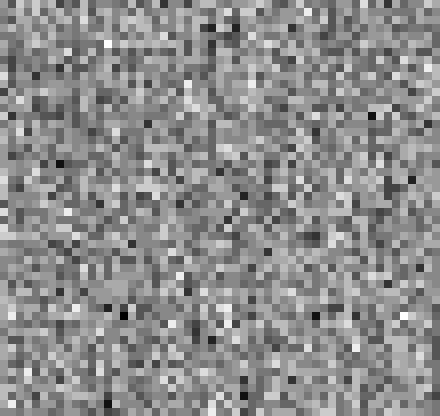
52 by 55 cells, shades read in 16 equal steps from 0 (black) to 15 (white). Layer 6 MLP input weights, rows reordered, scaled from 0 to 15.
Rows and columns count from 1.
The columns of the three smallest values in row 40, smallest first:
16, 40, 45
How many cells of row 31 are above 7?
37
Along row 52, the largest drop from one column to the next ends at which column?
31
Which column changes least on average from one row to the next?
55
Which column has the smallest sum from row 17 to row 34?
34
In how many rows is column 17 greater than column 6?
17
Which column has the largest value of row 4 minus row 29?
28
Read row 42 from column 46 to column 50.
6 9 6 10 7
